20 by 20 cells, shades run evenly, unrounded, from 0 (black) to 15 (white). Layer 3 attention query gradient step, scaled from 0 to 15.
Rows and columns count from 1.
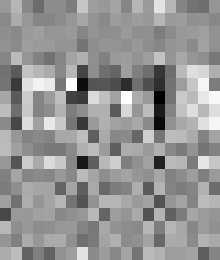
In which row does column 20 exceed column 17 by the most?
10
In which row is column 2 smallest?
7
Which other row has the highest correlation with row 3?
6
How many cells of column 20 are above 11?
4
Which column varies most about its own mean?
15
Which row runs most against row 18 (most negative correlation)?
17
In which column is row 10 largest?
20
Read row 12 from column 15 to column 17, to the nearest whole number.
10 8 7
